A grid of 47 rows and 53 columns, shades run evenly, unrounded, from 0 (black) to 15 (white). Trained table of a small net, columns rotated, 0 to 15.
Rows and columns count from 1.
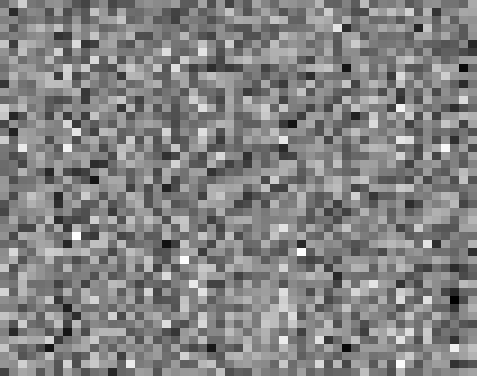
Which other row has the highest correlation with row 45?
8
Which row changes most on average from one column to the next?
18
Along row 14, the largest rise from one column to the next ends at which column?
45
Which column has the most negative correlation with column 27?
19
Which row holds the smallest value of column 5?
44
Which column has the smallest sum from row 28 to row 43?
51
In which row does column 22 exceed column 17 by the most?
36
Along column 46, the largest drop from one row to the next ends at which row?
16
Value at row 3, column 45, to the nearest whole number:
5
